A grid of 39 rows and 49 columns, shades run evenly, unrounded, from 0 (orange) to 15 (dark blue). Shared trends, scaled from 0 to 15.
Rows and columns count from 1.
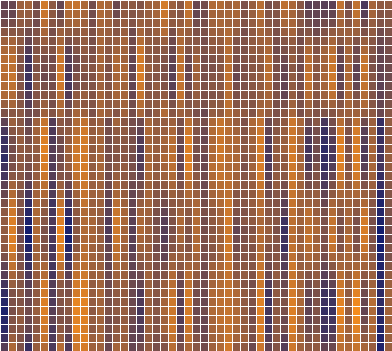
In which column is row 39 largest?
48
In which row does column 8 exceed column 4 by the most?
1
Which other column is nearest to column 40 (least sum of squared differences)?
25
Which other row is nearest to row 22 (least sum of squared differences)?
30
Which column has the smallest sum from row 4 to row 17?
29
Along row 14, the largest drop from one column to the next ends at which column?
49
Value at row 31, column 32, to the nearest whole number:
8
